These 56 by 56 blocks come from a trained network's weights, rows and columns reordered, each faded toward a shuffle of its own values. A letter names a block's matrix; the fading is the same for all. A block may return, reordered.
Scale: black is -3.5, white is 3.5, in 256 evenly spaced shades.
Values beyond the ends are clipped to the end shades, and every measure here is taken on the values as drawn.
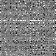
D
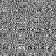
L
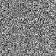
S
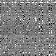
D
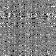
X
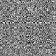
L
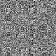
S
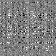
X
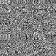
S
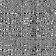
X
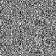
S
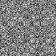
S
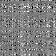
X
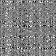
X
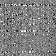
X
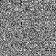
S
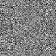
S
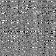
X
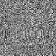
S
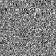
L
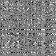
X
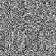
S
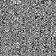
S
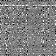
D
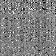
X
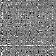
D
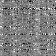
X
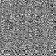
L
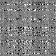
X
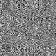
S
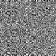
L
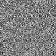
S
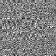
L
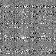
X
